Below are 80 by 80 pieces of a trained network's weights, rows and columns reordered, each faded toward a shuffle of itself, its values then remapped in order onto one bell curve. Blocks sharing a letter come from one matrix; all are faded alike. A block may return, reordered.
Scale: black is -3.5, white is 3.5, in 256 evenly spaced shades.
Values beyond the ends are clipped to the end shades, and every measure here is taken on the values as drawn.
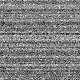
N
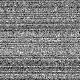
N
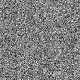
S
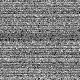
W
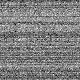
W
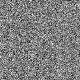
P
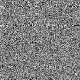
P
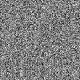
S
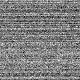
W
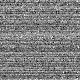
W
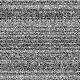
N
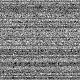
N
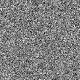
P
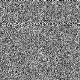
P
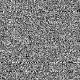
P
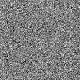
P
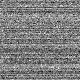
W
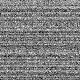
W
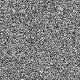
S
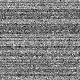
N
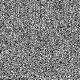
P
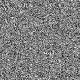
S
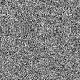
S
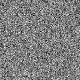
S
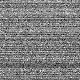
N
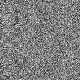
S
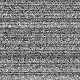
W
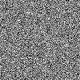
S
